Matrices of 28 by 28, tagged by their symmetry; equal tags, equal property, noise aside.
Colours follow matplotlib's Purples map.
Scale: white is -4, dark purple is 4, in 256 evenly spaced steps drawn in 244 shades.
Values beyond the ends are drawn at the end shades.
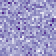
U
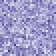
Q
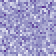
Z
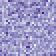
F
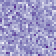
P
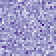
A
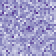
P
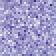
A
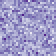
Q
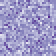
Z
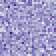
A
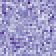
A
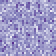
F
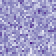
A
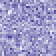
Q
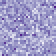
P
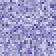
F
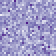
A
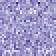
F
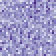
Q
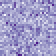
Q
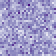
Q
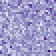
A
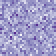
U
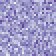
Z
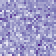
Z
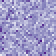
Q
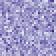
Q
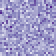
A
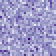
P
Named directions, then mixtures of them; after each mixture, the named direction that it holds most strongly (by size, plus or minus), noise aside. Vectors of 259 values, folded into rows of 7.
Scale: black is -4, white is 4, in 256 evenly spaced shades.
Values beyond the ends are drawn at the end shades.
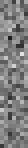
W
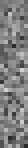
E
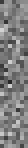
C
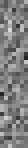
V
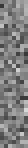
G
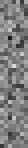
W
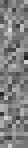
V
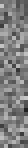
G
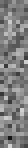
V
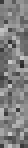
C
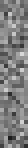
E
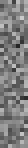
G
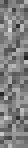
V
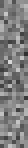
C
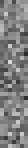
C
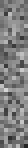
E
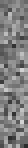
E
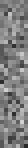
E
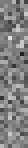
W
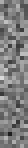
C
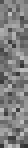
E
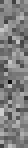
C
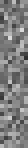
V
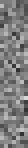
G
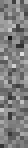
W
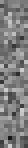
E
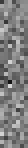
C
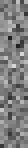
W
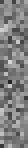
C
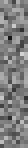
W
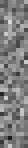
V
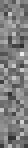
E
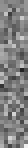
E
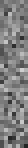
E
